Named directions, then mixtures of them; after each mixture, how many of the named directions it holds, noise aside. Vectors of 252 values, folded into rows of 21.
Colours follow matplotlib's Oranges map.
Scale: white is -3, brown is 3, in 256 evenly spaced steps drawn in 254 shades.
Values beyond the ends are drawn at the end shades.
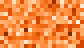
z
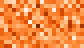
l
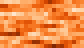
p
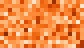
one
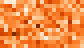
two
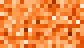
one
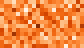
one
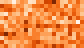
three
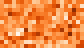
two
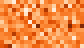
one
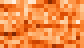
three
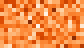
one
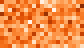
three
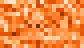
two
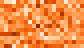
two
